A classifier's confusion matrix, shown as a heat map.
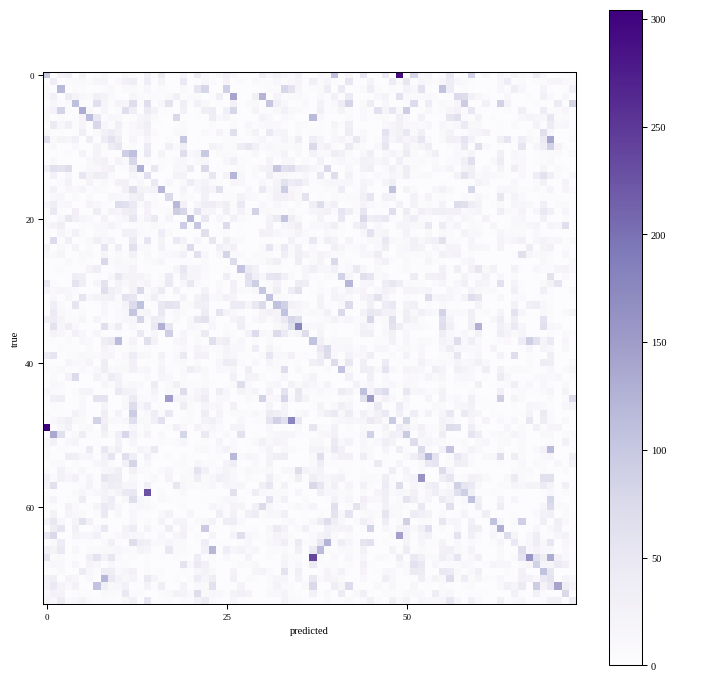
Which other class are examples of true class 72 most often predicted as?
21
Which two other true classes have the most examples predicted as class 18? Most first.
19, 6
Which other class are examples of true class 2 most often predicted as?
55
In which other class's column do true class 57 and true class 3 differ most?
26
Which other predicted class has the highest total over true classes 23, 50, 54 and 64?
1
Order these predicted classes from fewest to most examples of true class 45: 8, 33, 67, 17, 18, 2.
67, 18, 2, 8, 33, 17
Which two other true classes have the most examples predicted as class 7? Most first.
71, 48
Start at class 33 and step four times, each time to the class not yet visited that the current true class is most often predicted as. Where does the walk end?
8
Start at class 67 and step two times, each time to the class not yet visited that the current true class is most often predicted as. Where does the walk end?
10
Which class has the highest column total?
12
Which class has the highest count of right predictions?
35
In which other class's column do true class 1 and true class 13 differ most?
32
